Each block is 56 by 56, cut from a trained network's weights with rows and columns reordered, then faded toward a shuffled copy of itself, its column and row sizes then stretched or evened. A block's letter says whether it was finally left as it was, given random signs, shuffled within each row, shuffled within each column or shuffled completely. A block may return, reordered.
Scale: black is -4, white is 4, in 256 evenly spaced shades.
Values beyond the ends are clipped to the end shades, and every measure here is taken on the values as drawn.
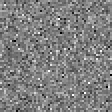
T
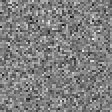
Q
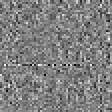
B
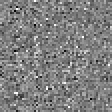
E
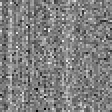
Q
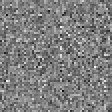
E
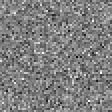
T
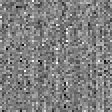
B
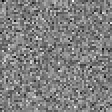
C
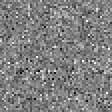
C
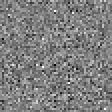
E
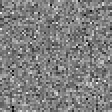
Q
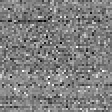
C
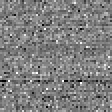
C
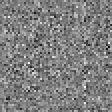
E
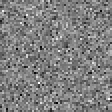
T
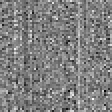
B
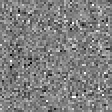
E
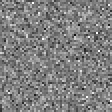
T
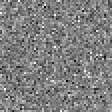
T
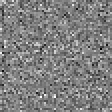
E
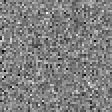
Q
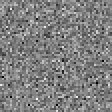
E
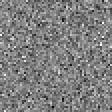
T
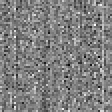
Q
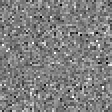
C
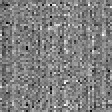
B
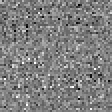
B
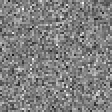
Q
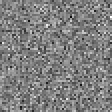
C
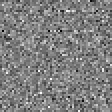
C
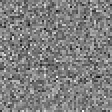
E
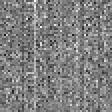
B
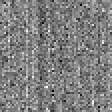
Q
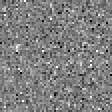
Q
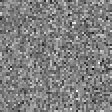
Q
